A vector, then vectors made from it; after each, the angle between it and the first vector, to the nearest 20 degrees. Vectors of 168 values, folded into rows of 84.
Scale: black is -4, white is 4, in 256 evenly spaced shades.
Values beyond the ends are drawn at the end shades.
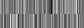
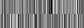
20 degrees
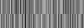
100 degrees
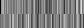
80 degrees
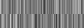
60 degrees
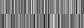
100 degrees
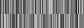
140 degrees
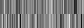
120 degrees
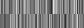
40 degrees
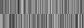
120 degrees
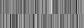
160 degrees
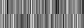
100 degrees
